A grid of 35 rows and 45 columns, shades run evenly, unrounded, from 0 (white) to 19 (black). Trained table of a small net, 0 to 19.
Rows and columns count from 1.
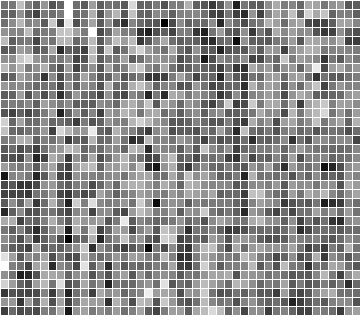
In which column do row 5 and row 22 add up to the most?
30
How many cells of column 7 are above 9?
20
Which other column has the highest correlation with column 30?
27
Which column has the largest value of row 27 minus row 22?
13
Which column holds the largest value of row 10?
31
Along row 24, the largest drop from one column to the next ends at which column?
32
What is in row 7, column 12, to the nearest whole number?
5
